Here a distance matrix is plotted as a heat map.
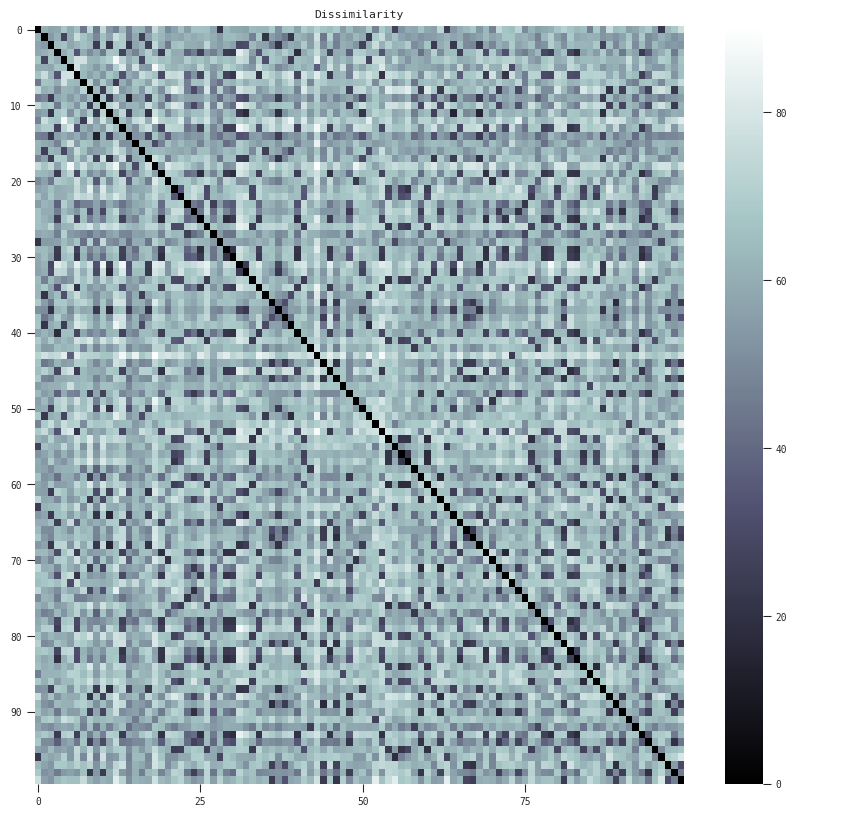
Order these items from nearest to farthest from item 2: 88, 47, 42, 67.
67, 42, 47, 88
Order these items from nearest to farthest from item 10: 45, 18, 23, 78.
23, 78, 45, 18
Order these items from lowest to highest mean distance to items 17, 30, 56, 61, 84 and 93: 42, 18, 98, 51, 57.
57, 98, 42, 51, 18
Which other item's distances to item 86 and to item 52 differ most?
84
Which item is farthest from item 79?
31
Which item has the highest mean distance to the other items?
43
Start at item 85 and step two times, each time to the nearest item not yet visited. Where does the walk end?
14
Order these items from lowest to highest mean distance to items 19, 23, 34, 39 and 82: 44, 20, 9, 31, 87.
9, 44, 87, 20, 31
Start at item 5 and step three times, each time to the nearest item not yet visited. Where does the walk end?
48
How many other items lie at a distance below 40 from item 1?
5
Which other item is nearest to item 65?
83
